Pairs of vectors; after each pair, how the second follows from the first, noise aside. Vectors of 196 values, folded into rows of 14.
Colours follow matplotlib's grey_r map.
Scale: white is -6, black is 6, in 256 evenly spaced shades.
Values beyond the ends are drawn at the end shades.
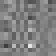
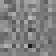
negated.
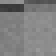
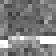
wrapped around, negated, scaled up.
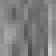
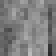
negated.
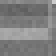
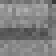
negated.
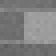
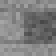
negated.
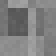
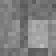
reversed, negated.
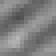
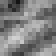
wrapped around, negated, scaled up.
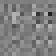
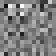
wrapped around, negated, scaled up.
